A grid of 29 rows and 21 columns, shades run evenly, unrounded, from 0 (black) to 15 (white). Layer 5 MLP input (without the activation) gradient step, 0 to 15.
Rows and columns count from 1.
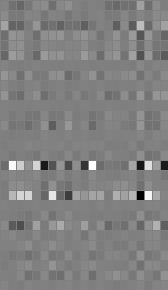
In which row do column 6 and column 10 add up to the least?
17
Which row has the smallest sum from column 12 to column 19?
1
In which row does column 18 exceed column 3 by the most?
3
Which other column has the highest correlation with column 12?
2
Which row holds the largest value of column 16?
20
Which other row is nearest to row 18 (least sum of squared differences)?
24
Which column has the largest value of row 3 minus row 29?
18
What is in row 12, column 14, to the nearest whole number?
8
